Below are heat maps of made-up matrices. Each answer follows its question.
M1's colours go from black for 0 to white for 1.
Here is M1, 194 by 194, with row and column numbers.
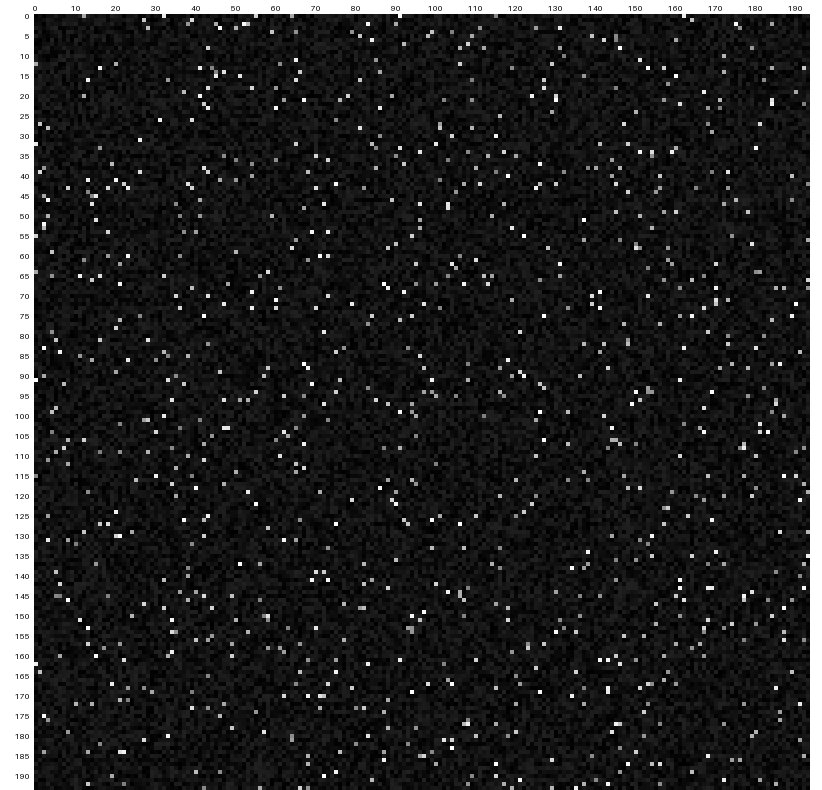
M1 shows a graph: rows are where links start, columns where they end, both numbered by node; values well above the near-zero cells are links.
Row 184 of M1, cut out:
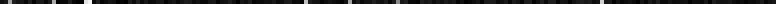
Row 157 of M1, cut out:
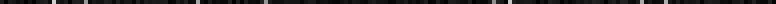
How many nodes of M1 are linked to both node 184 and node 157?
2
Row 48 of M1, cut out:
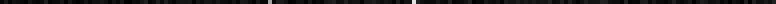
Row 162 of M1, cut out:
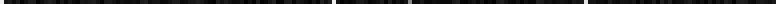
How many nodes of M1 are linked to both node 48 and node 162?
0
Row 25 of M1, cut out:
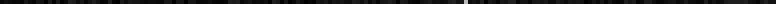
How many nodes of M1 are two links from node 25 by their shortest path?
5
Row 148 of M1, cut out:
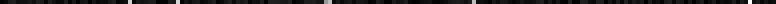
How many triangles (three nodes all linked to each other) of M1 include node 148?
0
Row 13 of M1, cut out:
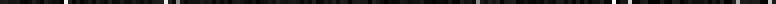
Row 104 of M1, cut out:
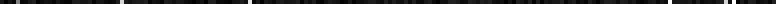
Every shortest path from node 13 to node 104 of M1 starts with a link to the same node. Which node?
node 153
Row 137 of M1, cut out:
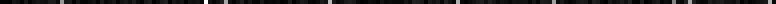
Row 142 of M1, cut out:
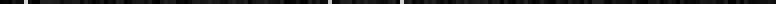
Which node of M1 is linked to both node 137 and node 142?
node 82
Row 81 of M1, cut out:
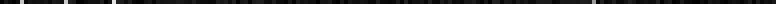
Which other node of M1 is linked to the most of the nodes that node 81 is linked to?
node 109
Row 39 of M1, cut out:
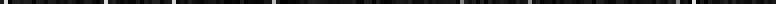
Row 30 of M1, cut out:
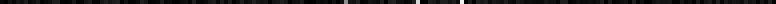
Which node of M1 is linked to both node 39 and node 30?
node 115
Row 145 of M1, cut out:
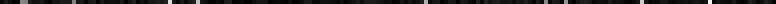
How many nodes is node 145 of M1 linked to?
10
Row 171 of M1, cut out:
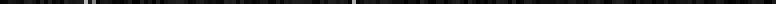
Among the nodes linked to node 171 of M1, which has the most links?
node 21
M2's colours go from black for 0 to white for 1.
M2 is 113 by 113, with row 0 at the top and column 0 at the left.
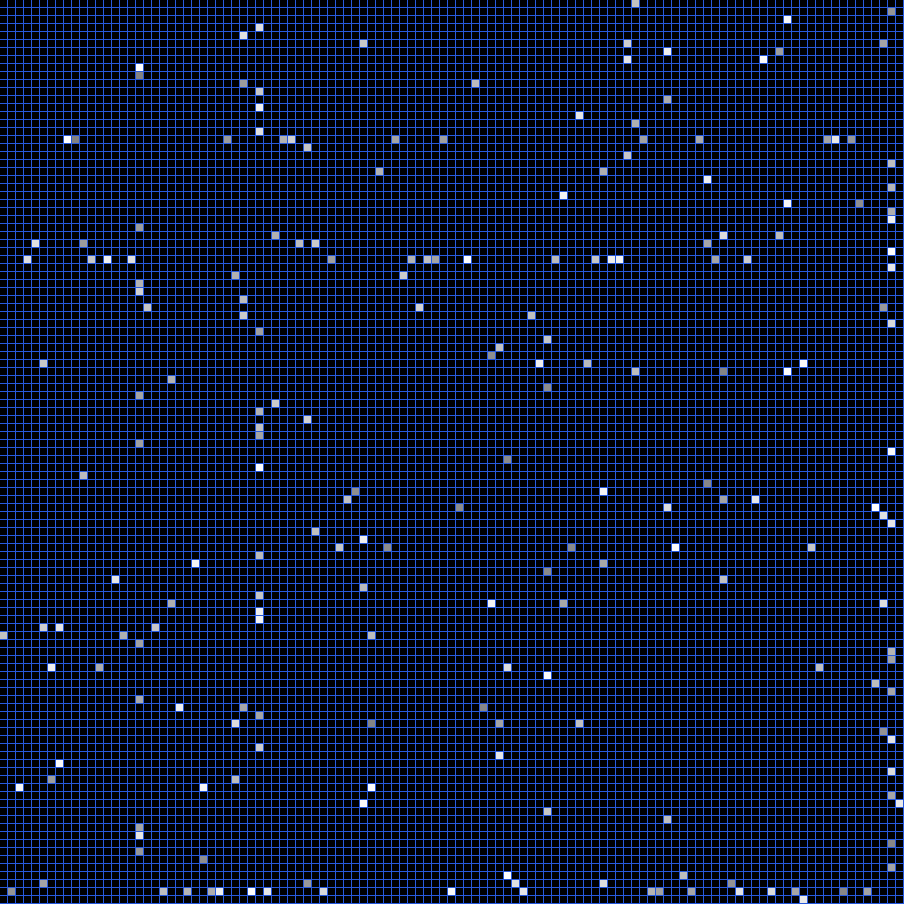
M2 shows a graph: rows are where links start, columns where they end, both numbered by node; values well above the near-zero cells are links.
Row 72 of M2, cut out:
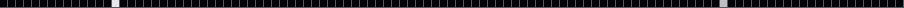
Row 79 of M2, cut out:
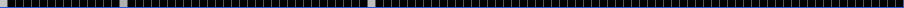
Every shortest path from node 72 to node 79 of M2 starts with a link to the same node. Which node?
node 90
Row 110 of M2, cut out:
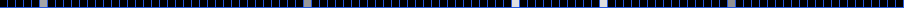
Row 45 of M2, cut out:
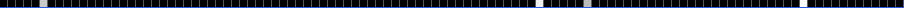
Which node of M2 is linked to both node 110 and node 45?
node 5
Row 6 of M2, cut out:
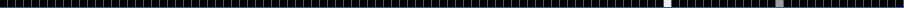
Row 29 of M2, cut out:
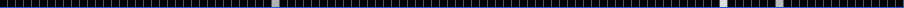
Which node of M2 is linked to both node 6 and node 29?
node 97
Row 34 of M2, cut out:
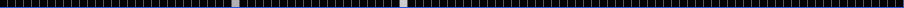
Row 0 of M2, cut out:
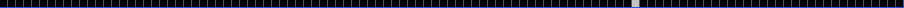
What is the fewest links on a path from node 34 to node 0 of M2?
5
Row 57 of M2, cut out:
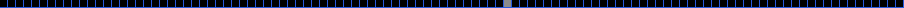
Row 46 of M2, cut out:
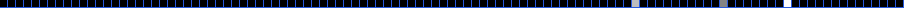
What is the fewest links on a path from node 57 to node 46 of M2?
7
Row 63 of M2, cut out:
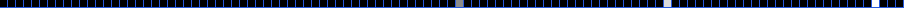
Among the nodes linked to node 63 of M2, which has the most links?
node 83
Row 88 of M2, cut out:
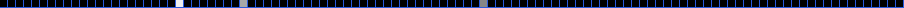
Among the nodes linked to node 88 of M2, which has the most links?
node 30
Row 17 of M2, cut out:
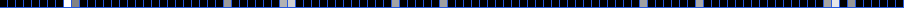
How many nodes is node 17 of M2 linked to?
12
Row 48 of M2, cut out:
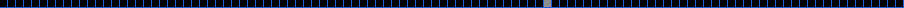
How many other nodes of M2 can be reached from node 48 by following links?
5
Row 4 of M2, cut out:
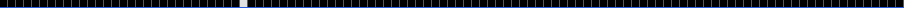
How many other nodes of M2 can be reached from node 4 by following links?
9
